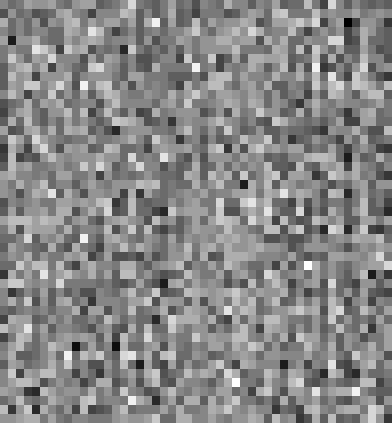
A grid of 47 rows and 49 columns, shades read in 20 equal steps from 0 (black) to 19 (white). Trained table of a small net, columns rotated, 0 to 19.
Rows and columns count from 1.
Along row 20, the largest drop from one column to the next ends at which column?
36
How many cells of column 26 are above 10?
15
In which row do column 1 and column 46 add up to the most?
37
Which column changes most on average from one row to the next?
20
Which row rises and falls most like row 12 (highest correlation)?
27
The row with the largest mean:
10
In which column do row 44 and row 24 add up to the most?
34
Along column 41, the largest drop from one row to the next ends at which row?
26
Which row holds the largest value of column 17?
45
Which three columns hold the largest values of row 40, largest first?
9, 17, 16
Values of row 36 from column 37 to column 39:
9 9 8
